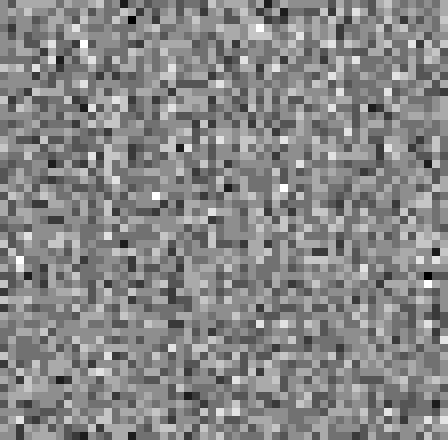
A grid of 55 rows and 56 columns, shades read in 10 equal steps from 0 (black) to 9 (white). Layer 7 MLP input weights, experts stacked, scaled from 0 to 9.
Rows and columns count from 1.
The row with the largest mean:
4
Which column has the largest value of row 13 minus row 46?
1
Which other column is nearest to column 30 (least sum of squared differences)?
18
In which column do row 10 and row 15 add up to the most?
21
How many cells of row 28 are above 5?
18
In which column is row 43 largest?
56
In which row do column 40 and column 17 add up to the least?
55
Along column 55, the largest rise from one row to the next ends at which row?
33
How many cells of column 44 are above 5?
14
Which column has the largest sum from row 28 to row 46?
46
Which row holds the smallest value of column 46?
22
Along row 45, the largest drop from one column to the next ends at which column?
15
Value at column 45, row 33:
3
